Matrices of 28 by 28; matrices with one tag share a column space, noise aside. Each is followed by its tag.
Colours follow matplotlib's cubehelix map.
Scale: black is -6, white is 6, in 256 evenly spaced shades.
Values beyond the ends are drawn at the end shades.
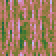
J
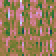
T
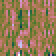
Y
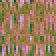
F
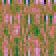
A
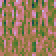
T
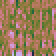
Y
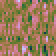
F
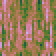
J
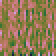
Y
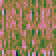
Y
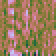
Y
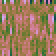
A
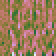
Y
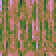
J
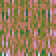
Y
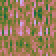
T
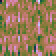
F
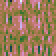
F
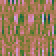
A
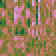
T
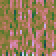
Y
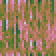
J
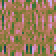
F
